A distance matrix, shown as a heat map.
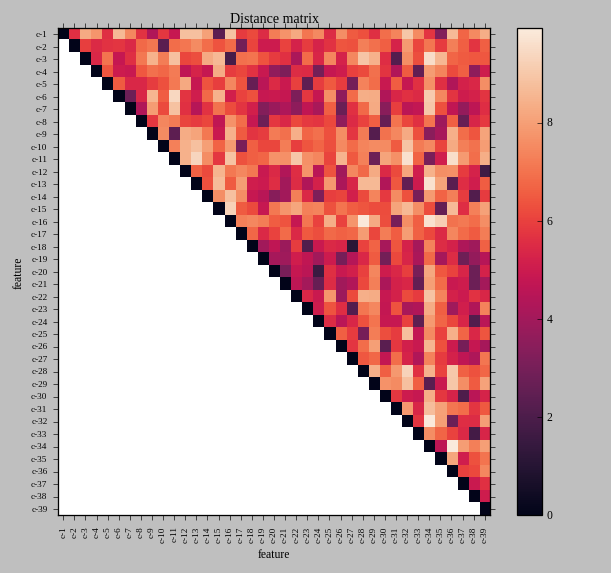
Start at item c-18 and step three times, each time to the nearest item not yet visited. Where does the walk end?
c-5
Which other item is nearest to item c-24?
c-20
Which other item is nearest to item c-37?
c-30
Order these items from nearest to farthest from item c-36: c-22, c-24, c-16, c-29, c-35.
c-22, c-24, c-16, c-35, c-29
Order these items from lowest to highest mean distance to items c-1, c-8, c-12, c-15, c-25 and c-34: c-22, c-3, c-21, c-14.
c-21, c-14, c-22, c-3
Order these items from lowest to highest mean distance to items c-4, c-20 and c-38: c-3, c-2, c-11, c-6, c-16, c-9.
c-6, c-2, c-3, c-16, c-9, c-11
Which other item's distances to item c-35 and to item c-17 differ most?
c-15
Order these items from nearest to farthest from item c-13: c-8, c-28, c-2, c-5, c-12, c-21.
c-21, c-5, c-8, c-12, c-2, c-28
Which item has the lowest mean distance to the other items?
c-19
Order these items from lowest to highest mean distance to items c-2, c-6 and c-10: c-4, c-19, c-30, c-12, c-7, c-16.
c-7, c-19, c-4, c-30, c-16, c-12
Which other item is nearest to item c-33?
c-38
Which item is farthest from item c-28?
c-16
